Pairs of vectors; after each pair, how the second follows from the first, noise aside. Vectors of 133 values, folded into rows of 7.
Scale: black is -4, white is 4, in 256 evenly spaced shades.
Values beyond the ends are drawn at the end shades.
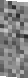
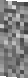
negated.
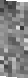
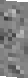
wrapped around, partly zeroed.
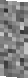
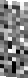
wrapped around, negated, scaled up.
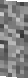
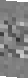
wrapped around, negated, partly zeroed.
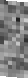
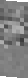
wrapped around, negated, partly zeroed.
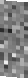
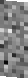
negated.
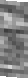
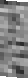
wrapped around, negated.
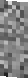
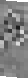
wrapped around, partly zeroed.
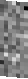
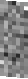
negated.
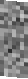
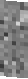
wrapped around, negated, partly zeroed.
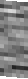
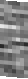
wrapped around, negated.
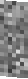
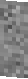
reversed, negated, shrunk.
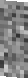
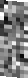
wrapped around, negated, scaled up.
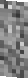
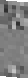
wrapped around, negated, partly zeroed.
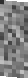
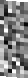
wrapped around, negated, scaled up.
